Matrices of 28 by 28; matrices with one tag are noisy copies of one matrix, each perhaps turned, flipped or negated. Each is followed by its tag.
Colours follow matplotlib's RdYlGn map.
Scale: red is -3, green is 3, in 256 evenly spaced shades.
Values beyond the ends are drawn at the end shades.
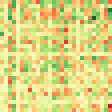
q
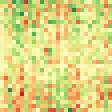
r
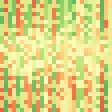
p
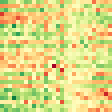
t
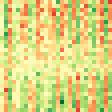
p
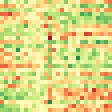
t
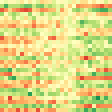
p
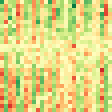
p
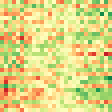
r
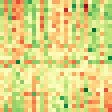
t
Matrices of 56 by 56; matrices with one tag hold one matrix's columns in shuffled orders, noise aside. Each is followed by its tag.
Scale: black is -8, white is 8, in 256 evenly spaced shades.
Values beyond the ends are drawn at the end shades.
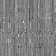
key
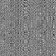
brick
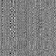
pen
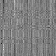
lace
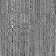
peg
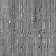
key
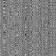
brick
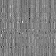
key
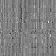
key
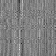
lace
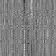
lace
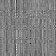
lace
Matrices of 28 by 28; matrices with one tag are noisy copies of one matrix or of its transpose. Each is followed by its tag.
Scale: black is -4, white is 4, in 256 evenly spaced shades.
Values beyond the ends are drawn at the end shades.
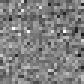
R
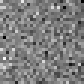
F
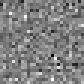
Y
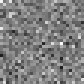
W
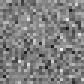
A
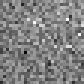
A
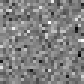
R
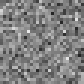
R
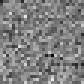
Y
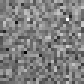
A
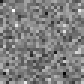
Y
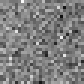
F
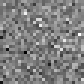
A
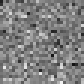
Y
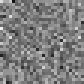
W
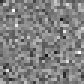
Y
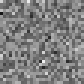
W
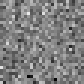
R
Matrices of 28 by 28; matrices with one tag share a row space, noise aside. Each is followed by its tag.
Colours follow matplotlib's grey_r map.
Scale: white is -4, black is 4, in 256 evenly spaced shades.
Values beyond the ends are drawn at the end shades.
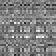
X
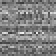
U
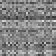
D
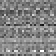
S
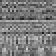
D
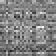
X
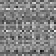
S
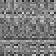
S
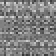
S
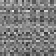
S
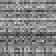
X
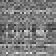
X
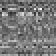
U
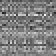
D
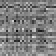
X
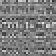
D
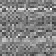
D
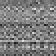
S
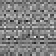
S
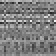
S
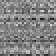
S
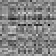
U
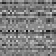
D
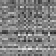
U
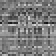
U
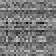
X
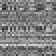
D
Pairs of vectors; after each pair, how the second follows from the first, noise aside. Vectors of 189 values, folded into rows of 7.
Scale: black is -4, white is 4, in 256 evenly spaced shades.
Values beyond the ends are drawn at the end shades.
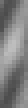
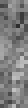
wrapped around, negated, partly zeroed.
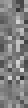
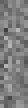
reversed, shrunk.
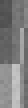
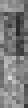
wrapped around, negated.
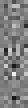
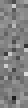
partly zeroed.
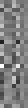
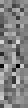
negated.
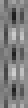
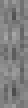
reversed, shrunk.
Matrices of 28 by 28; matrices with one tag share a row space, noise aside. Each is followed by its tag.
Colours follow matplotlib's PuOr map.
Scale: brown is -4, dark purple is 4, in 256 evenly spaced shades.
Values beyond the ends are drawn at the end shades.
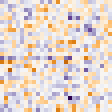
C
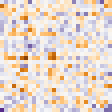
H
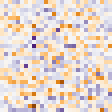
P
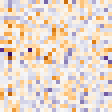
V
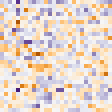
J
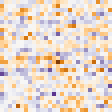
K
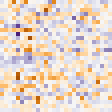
J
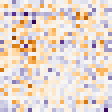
H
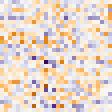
P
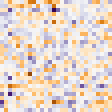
V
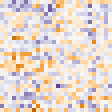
J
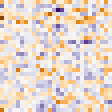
K
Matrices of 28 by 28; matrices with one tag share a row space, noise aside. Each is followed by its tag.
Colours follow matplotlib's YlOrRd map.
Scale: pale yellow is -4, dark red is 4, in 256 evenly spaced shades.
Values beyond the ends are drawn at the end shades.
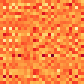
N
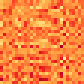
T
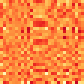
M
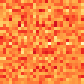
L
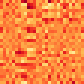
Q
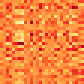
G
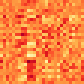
Q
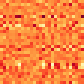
N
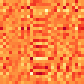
M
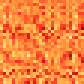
N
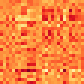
Q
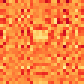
M
